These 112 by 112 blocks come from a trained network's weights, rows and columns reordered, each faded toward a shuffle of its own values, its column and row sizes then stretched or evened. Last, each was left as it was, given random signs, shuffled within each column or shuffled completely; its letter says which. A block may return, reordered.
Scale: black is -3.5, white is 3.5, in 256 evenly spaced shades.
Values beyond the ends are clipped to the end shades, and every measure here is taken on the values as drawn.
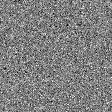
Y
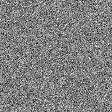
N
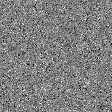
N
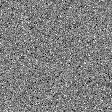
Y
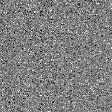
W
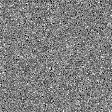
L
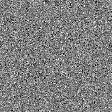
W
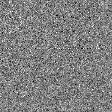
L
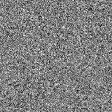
W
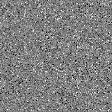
W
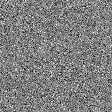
Y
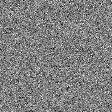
N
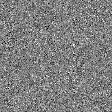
N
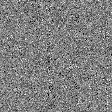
N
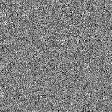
W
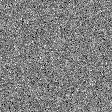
Y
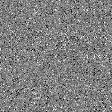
W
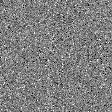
N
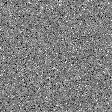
Y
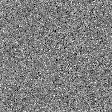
Y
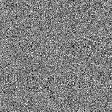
W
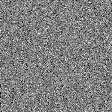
N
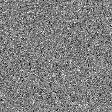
N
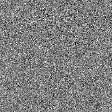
L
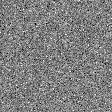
Y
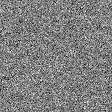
Y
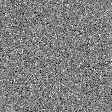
Y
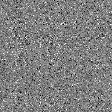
W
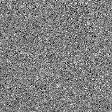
L
